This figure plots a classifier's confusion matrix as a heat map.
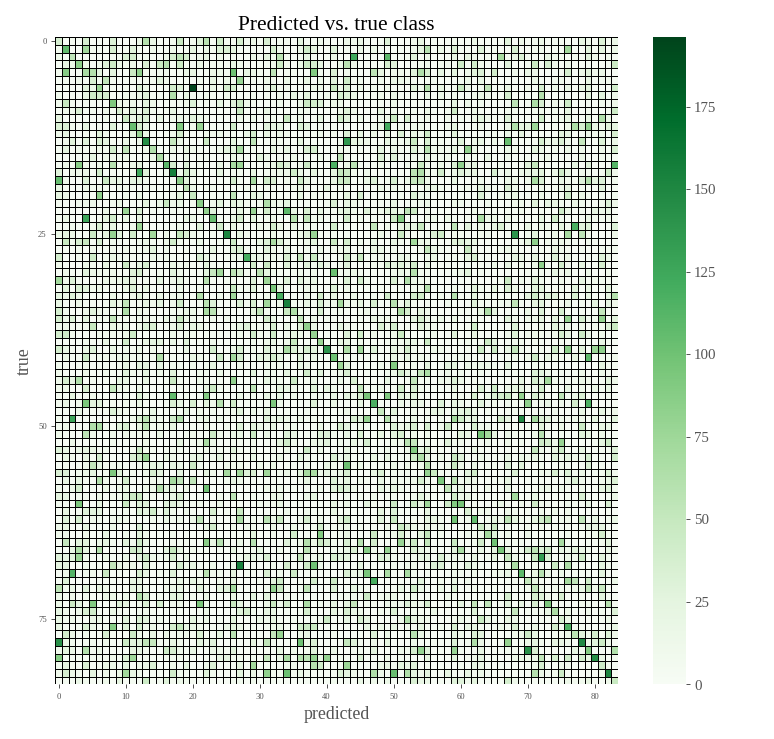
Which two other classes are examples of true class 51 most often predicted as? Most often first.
63, 64
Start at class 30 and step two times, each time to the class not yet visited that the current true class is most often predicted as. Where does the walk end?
79
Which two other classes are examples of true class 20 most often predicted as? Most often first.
6, 26
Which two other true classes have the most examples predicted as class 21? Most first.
73, 11
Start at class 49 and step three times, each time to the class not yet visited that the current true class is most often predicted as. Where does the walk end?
44
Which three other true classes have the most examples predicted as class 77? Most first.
24, 11, 70
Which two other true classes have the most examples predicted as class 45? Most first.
40, 65
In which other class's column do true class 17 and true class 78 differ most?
0
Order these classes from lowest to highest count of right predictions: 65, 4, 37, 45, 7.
7, 45, 4, 37, 65
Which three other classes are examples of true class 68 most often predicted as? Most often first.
27, 38, 76
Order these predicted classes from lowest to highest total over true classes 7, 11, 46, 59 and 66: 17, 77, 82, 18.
82, 77, 18, 17
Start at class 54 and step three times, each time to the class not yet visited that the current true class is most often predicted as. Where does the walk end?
55
